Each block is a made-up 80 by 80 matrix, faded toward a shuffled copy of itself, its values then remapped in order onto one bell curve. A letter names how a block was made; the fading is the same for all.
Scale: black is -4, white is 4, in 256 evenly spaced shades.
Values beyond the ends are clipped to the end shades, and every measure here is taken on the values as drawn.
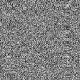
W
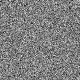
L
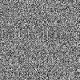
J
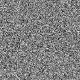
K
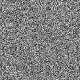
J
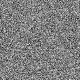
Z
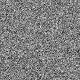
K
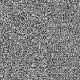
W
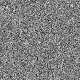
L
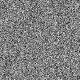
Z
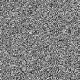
W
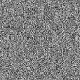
W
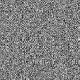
W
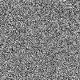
K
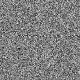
K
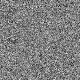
K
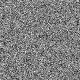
Z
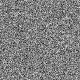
Z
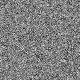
L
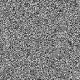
J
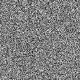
Z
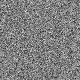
L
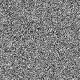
Z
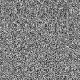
W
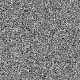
K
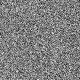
L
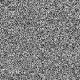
J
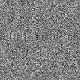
W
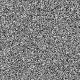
K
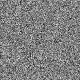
Z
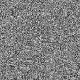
W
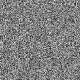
W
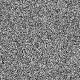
Z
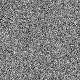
L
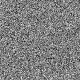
Z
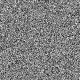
L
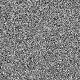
Z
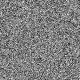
L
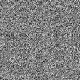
W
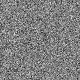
L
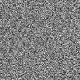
W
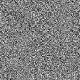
J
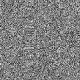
J
